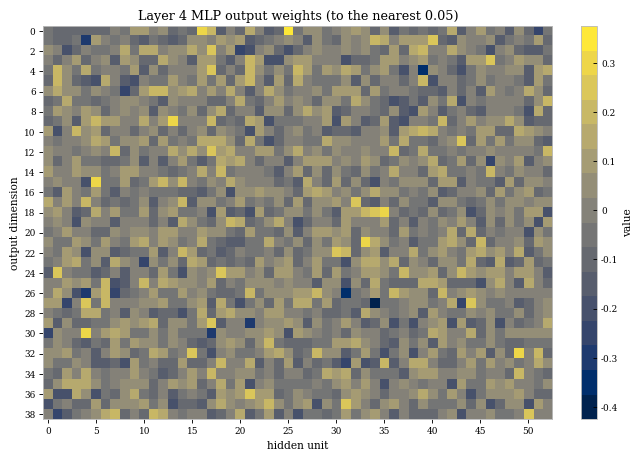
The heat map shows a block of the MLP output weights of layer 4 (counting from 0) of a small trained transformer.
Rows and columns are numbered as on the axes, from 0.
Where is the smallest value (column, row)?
34, 27
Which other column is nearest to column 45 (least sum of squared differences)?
49
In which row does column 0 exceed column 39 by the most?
4
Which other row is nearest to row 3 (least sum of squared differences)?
14
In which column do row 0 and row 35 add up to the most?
25
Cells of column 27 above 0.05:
9
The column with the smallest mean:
36
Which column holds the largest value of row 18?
35
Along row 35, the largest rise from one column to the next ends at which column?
43
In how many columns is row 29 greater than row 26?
22
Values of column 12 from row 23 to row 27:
-0.05 0.1 0.15 -0.05 0.1
